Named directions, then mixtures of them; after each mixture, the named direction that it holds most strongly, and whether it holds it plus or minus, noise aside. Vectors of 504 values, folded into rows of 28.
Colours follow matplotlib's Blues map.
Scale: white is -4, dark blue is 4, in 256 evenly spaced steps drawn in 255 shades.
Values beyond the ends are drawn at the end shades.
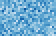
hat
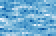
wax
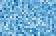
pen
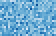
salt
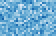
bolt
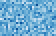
salt, plus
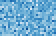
salt, minus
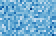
salt, plus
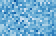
hat, minus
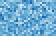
bolt, plus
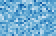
bolt, minus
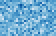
bolt, minus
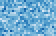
hat, plus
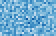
pen, minus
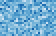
bolt, minus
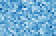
bolt, minus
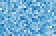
hat, plus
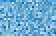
salt, minus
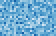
pen, plus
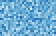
salt, minus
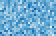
hat, plus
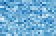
bolt, minus
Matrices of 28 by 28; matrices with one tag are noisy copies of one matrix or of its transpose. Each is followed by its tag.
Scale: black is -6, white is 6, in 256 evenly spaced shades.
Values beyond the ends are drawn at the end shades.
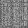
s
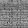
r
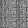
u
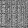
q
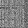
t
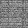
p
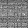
u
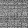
u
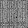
p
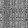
r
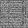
p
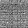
r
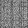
s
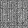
p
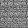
q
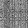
r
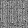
p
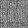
p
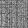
q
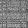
s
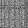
t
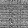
r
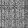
t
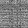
r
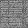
p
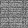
p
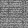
p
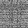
r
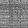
r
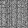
q
